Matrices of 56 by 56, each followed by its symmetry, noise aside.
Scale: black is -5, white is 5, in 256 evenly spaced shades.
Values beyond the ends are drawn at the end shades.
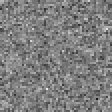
no symmetry.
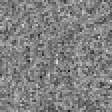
no symmetry.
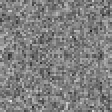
mirrored top to bottom.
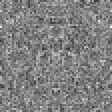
mirrored left to right.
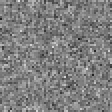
antisymmetric.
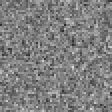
no symmetry.
